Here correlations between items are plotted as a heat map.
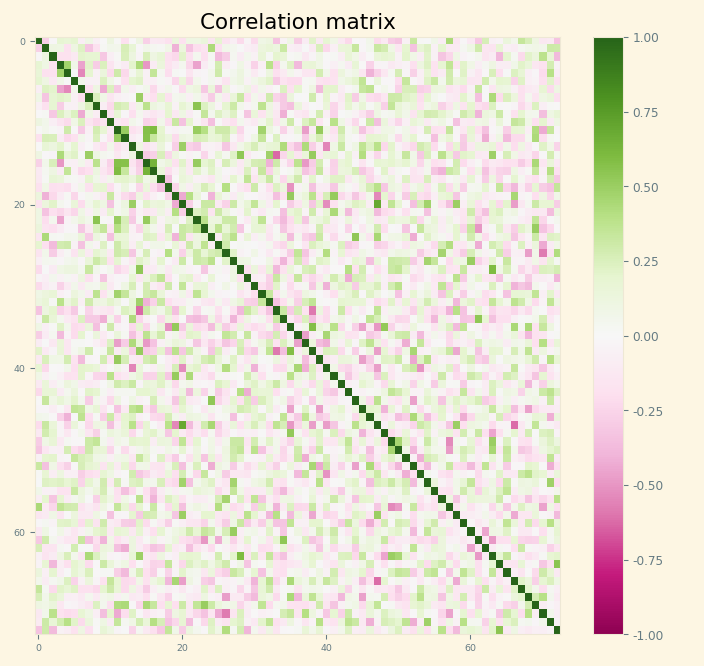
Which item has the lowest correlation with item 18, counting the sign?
35
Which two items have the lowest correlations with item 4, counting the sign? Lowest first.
6, 46
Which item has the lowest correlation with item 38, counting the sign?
33
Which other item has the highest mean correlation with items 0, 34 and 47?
13
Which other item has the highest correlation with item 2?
70
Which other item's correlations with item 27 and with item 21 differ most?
54
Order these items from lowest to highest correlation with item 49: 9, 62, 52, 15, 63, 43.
52, 62, 9, 15, 43, 63
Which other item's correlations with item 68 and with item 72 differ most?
26
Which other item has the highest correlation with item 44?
24
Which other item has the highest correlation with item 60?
27
